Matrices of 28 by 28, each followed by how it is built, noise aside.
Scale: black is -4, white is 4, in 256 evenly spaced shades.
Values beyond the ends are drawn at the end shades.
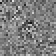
block diagonal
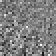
lower triangular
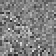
lower triangular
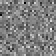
low rank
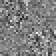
block diagonal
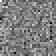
uneven columns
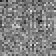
blocks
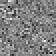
block diagonal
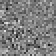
lower triangular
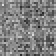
blocks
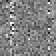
uneven columns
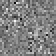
block diagonal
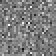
uneven columns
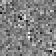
block diagonal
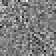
block diagonal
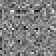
low rank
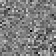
block diagonal
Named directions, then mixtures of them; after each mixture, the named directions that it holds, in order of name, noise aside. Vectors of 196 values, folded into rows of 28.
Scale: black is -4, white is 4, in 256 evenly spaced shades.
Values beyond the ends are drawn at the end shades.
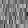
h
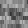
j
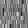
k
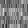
j, k.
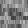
j.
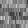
h, j.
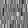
k.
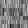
j, k.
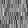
h, k.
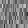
h.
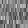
h, j.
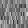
h, k.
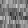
h, j.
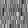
k.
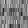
j, k.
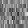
h, j.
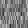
h, k.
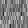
h, k.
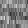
h, j.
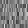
h, k.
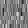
k.
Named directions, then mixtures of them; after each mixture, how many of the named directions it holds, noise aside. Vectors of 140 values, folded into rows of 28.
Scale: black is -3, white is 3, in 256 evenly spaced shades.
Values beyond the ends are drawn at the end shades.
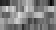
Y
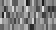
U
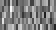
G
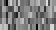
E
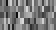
two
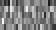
two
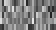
two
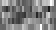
two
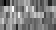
two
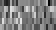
three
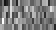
three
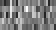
four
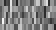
two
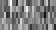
three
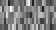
four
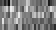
two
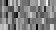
one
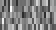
one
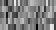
one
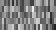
one
